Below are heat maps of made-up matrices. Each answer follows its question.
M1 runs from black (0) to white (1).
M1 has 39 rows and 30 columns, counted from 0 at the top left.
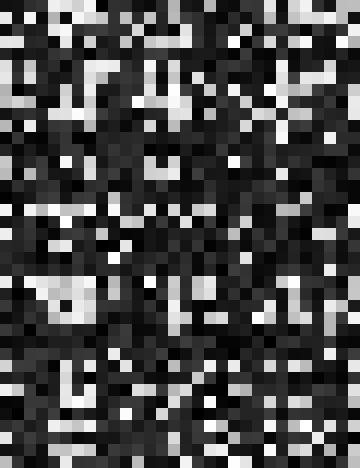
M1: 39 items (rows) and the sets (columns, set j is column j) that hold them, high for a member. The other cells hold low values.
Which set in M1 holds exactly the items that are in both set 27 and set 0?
8
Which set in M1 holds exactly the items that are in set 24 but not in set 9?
22
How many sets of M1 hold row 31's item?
2
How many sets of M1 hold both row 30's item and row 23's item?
7
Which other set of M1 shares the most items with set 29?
5
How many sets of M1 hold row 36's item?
4
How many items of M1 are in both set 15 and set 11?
5
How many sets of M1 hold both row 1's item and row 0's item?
8
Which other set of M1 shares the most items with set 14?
7
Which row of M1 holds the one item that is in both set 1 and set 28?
3
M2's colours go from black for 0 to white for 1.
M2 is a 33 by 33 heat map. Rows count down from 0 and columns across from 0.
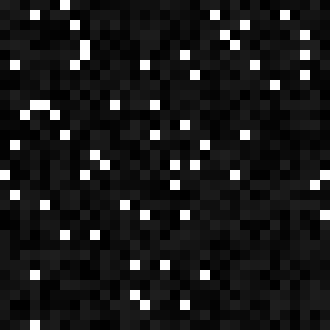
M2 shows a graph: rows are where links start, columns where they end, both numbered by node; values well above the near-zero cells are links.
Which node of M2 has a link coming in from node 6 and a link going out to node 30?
node 7
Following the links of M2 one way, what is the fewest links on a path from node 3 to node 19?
7
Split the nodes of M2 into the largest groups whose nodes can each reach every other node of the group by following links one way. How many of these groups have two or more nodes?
1
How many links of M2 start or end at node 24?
2
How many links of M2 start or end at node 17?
6
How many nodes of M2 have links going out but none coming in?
2
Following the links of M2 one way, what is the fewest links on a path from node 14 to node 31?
4
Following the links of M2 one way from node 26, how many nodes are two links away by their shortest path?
6
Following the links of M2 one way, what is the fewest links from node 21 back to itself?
3
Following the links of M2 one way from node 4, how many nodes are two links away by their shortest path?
3
